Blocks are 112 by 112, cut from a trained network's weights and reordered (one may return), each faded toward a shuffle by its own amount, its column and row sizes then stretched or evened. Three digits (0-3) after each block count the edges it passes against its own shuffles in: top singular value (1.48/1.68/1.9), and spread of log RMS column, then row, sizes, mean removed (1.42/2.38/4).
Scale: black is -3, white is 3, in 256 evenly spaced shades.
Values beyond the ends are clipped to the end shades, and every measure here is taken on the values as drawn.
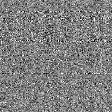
1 0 2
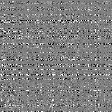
2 2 3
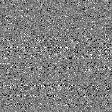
1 1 2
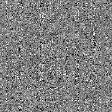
1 2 1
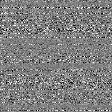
0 0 3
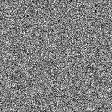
3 0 0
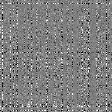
1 3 2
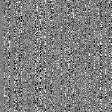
0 3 0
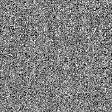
0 1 1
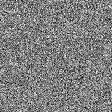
3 0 0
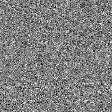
1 1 1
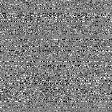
0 0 3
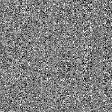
2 2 1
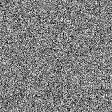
1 0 0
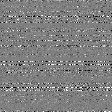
2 0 3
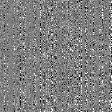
2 3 1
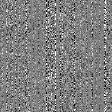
0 3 0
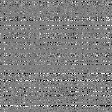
3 2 3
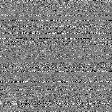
0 0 3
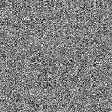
3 0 1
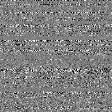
0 1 3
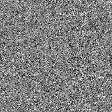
1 1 1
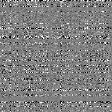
2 2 3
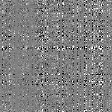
1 3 2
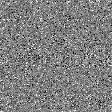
1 0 1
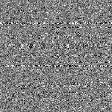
3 1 2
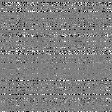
1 2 3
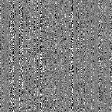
3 3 1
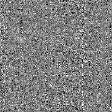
1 2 1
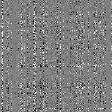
1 3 2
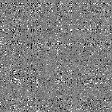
1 2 2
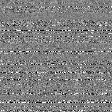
2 0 3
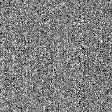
0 1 1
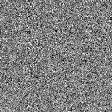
2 1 0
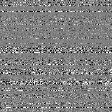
1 1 3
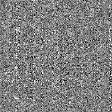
0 2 1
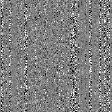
3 3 0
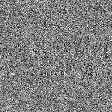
2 0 1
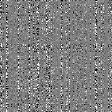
0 3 2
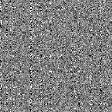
3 2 1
